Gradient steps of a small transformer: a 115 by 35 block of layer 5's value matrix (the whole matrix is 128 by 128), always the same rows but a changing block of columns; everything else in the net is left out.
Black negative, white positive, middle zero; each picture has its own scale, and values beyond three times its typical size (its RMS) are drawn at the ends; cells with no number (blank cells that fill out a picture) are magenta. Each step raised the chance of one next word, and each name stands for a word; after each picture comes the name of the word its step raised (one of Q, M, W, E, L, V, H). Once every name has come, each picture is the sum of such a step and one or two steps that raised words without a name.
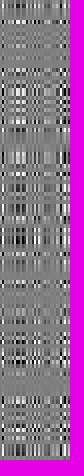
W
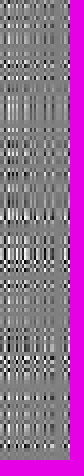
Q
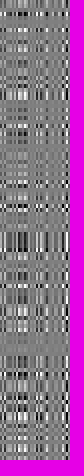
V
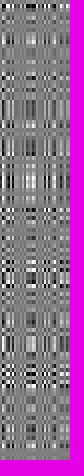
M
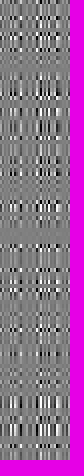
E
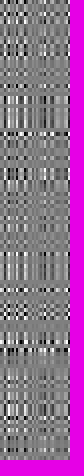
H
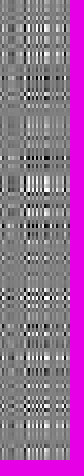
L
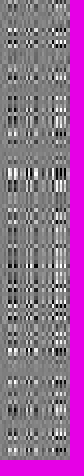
H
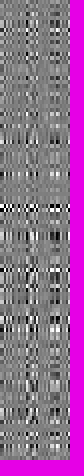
V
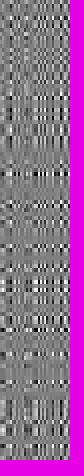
E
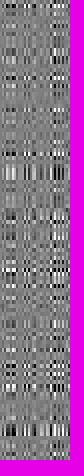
M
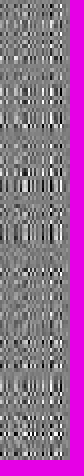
W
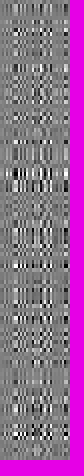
W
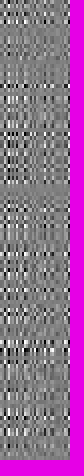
H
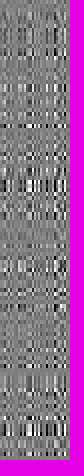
L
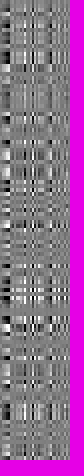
L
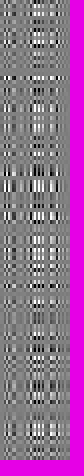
Q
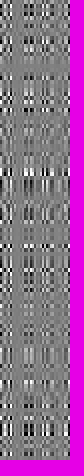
E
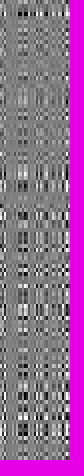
V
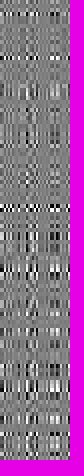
V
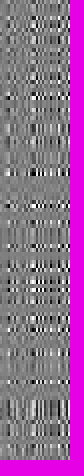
E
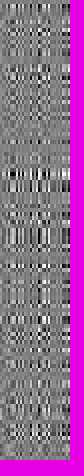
W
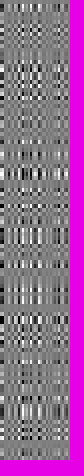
W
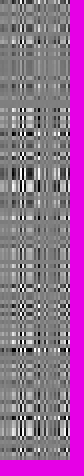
H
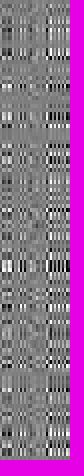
L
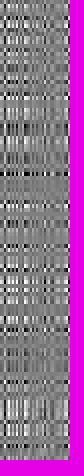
E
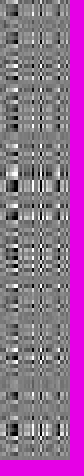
Q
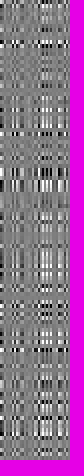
H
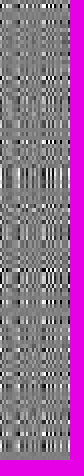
M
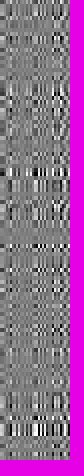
E
